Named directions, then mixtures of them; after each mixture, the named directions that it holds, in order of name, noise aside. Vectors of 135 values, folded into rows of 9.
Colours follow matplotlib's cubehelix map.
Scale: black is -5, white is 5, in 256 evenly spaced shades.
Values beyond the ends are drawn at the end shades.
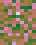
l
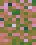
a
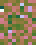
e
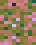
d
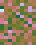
e.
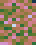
d.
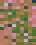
a, d, l.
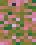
d.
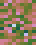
a, d, l.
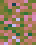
d.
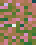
a, d, l.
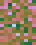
a, l.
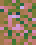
e, l.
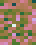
a, d.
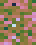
d.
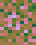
a, e, l.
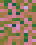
a, l.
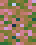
d.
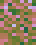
a.
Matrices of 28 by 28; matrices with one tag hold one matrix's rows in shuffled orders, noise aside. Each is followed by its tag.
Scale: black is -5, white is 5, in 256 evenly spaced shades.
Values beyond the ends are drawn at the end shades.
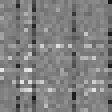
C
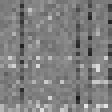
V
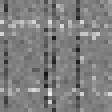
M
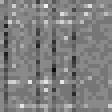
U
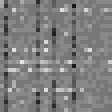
U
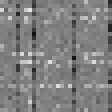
C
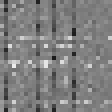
U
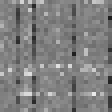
C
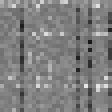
V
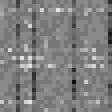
C
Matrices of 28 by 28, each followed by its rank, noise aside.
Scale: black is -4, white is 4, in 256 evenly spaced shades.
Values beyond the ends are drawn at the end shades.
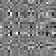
three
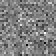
eight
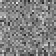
eight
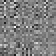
four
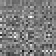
four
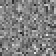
eight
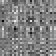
three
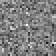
eight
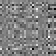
three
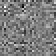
six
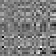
three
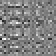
three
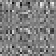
three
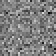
six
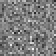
eight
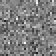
eight
